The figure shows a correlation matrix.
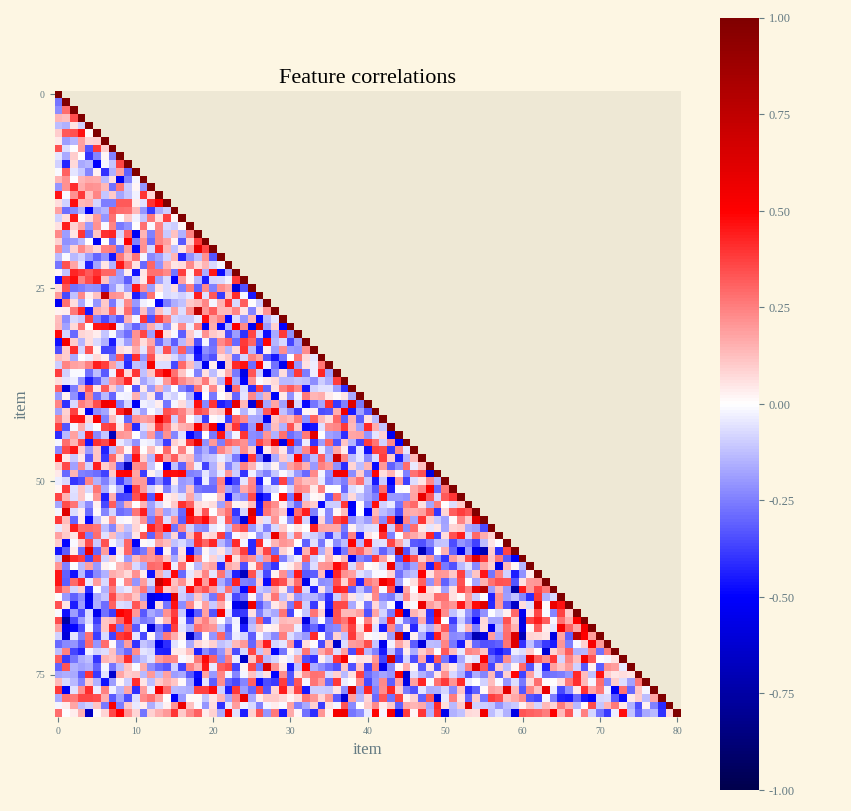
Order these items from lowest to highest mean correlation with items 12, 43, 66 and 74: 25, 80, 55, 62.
62, 25, 80, 55
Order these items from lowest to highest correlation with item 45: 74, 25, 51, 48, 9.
25, 9, 51, 74, 48
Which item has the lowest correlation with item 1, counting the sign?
68
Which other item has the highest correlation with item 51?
48
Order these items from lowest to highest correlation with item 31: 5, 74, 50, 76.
74, 5, 50, 76
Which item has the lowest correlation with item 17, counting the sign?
70
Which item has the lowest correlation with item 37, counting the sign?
78
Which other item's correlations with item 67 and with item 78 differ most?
49
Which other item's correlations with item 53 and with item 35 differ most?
26
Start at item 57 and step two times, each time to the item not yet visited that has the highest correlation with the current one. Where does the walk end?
18
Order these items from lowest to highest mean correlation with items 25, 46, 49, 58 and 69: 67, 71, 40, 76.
40, 71, 76, 67
